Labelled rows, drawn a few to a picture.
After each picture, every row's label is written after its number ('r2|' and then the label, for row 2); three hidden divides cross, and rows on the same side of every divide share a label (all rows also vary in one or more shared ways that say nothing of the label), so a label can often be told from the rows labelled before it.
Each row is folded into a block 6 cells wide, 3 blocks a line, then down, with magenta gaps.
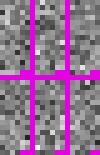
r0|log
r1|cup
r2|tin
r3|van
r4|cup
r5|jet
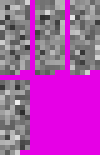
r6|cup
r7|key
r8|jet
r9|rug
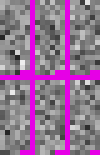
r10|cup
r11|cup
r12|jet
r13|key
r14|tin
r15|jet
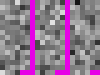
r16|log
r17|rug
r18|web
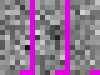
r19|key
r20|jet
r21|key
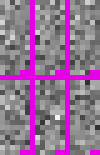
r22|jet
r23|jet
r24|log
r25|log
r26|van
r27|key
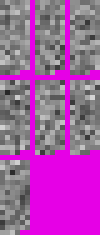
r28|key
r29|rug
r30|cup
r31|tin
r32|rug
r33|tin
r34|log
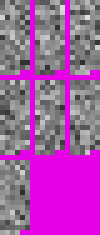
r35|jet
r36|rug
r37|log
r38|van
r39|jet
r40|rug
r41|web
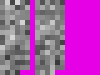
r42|jet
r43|web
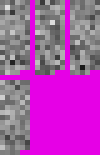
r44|log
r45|rug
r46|rug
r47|jet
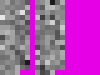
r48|jet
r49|key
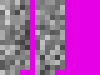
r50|log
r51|rug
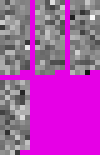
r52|web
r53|jet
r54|log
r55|van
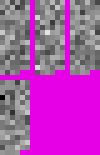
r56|jet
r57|cup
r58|log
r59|van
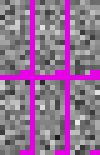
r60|web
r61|log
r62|rug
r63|web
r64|web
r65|rug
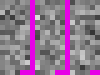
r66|van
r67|cup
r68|rug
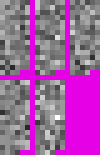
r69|rug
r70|van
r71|rug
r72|van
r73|web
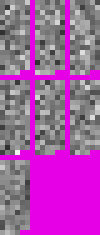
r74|tin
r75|log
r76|web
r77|key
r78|cup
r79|van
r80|log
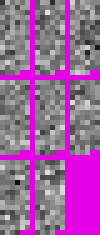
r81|cup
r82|key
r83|log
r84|van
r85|key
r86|web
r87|tin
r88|key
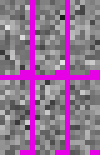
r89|web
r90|van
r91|web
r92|jet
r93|cup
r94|key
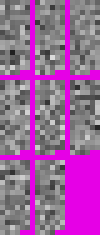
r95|tin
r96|cup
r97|tin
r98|key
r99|jet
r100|key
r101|log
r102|tin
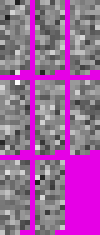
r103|key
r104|key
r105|rug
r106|log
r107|rug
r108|jet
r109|jet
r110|cup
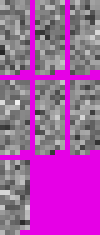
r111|web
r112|tin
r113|key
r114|web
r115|van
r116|rug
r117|jet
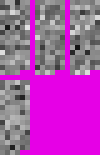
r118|key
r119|web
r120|log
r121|rug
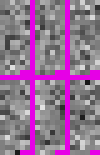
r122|tin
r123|cup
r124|tin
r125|van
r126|log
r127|van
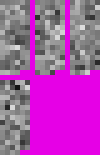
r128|log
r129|van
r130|rug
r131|rug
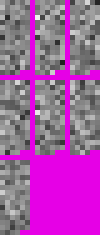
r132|cup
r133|jet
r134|jet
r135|jet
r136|jet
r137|web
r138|rug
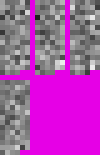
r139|van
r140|van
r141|tin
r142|van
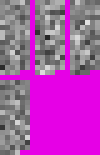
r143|web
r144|tin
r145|rug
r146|rug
